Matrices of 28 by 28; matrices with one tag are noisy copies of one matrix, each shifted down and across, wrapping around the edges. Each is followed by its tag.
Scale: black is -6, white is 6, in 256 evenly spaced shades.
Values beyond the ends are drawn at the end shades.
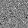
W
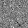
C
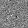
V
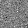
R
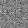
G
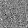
C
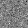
R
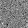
V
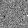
V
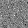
W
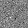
V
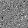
V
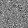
W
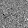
C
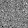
C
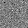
G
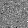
R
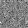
C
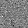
W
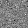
R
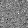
R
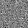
W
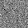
C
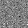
G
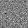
G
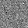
W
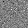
G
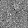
C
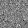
C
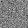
G
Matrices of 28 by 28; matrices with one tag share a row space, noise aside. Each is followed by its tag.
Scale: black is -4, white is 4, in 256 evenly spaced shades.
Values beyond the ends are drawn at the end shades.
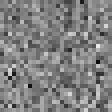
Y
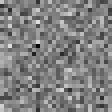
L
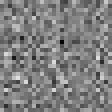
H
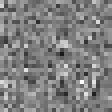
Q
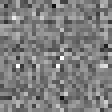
H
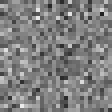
L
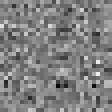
Q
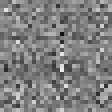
H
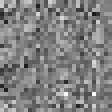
Q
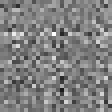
H
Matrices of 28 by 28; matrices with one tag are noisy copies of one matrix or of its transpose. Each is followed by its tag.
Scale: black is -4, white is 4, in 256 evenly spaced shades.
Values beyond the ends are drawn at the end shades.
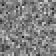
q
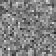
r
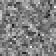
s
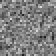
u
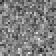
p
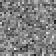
r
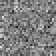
r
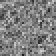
u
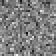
q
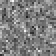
s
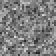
u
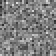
r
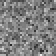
p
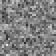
s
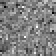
q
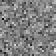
r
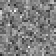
s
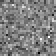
p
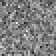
q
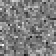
s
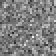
p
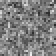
s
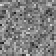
u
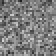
q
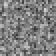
p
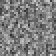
r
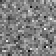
p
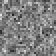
u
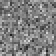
r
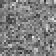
p
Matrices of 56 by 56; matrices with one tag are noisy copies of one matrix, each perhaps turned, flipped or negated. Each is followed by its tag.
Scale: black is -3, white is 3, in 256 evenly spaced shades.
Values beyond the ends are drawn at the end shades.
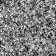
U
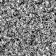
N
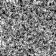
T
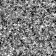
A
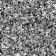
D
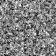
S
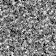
N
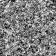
U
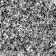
U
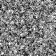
S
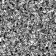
N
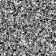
N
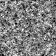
U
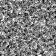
N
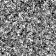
S
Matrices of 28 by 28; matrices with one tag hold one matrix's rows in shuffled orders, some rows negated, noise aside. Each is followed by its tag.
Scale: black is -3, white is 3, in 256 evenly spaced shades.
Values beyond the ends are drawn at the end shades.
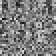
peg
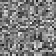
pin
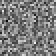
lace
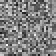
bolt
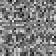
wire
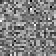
wire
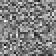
pin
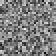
bolt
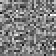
wire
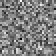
peg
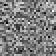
wire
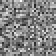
wire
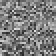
wire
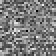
wire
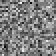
pin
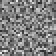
peg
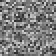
wire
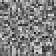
pin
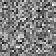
peg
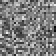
wire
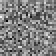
bolt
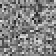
pin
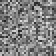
pin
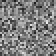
lace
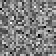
peg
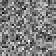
peg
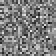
bolt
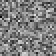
pin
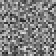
lace
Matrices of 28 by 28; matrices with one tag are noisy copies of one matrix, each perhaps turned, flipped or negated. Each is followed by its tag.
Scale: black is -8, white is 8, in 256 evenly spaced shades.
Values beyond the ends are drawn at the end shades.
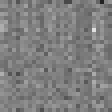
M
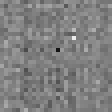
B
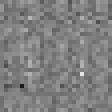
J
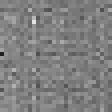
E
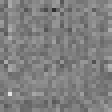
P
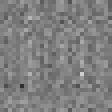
J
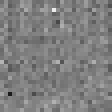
P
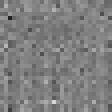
P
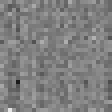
M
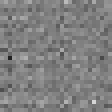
P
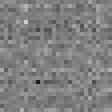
J
